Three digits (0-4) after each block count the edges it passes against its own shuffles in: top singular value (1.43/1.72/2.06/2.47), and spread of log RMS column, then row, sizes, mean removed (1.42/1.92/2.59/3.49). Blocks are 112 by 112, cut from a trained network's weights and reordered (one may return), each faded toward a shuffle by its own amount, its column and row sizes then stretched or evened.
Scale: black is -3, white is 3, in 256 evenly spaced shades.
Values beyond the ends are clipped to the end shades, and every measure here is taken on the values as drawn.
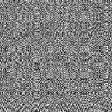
4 2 2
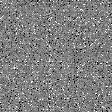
0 2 1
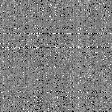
1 2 3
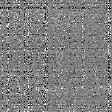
2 4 2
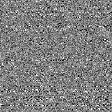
2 1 3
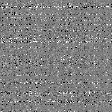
0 2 4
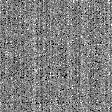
2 0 1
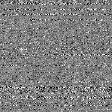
0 0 4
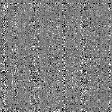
1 4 3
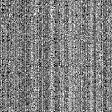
4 2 0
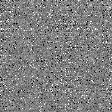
0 2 2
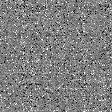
0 1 0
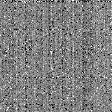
2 2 2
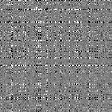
4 4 4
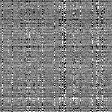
4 4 1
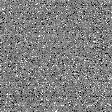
0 0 1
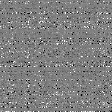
0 2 4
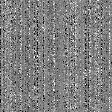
3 4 0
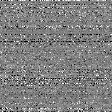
2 1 4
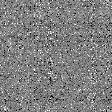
0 2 1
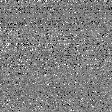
0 0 3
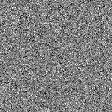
2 0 0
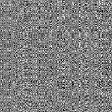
4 4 2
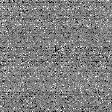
2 1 2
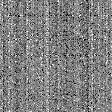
3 2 1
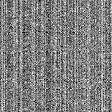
4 1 1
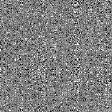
2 3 2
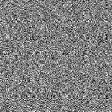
3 1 2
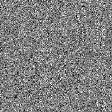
1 2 0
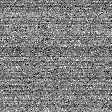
3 0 0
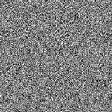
3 1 2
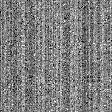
4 0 1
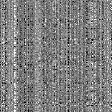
4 4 2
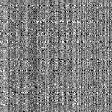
4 0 3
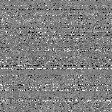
2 1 4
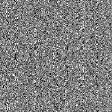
2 3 0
